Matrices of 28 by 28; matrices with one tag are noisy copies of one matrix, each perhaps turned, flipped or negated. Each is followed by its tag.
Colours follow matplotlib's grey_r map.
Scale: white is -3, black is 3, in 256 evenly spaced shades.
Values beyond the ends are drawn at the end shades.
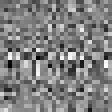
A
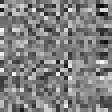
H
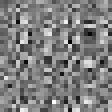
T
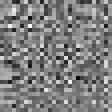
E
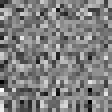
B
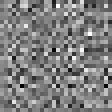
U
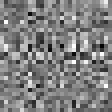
A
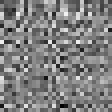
E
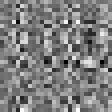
T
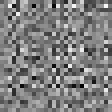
U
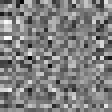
B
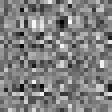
T
